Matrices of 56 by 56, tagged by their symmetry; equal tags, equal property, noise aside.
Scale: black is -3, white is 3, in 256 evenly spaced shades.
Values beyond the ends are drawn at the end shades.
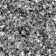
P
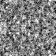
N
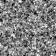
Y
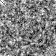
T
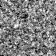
Y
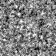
P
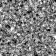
Y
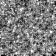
T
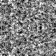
N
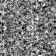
N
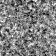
Y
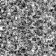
N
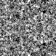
N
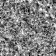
P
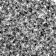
P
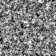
Y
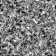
P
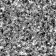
Y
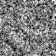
P
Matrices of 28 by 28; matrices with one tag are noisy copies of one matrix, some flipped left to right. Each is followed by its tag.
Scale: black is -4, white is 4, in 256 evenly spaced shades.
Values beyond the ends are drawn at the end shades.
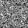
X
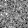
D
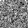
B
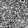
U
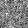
D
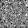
X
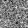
U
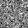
D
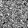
X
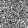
U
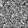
X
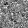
B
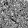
B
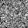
X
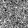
U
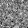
D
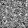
X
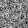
D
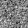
U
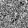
B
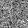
U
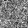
U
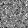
X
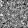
X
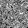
D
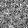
D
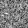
D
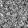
X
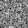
D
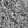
B
